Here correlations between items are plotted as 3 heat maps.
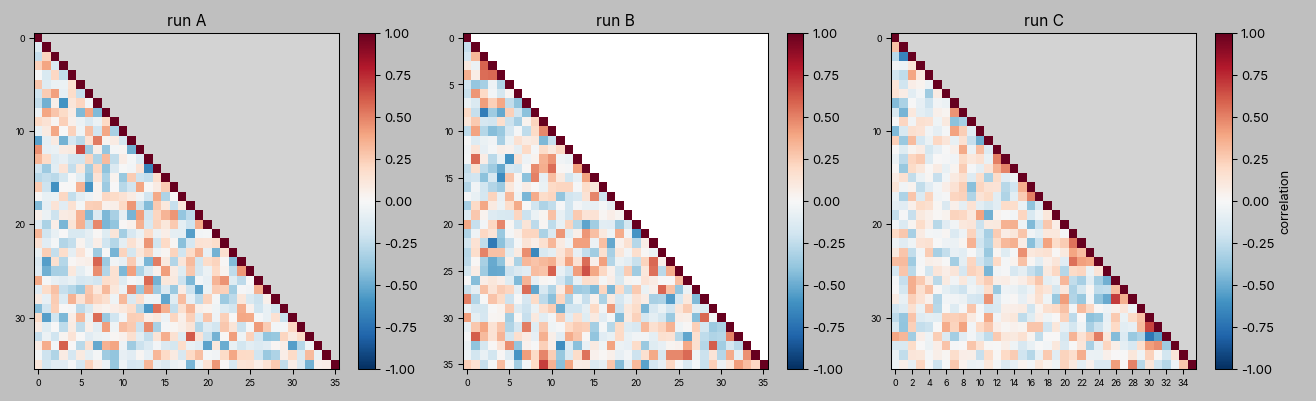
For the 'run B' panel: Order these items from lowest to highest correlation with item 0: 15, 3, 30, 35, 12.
15, 12, 3, 35, 30
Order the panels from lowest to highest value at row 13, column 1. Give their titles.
run C, run A, run B
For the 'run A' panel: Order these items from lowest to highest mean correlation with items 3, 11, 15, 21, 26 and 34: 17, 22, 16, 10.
10, 17, 16, 22
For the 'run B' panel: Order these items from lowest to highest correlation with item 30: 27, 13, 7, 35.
27, 7, 35, 13
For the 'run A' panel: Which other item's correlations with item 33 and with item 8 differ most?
31
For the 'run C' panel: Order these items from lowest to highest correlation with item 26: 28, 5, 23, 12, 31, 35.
5, 23, 12, 31, 35, 28
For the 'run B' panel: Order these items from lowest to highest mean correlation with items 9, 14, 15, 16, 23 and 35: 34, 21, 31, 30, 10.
30, 21, 31, 34, 10
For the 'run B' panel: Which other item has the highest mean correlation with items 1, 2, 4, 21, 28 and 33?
3
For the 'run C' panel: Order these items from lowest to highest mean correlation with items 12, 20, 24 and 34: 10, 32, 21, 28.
10, 28, 32, 21
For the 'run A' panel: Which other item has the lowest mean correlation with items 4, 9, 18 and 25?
13
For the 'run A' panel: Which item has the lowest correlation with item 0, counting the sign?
11
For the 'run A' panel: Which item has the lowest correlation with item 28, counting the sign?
15
